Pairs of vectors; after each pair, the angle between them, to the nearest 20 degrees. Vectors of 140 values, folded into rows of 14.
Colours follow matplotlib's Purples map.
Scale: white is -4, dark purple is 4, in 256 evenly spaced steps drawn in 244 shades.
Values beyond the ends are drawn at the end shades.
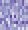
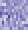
120 degrees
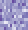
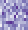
120 degrees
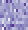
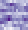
100 degrees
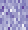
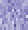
100 degrees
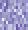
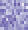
100 degrees
